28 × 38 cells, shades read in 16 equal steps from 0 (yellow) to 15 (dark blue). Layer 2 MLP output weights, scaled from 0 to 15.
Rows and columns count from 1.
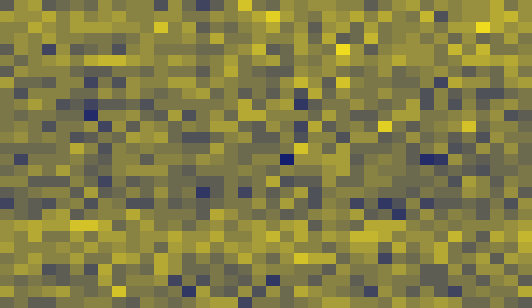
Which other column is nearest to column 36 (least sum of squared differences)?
30
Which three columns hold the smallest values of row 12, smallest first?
28, 34, 23
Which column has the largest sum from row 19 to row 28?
14
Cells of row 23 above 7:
8
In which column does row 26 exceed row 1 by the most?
18
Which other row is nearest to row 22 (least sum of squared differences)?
2
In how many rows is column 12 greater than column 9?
11
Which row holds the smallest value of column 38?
22
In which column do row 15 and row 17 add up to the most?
21
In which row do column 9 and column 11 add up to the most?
10
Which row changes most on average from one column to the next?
12
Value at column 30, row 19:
7
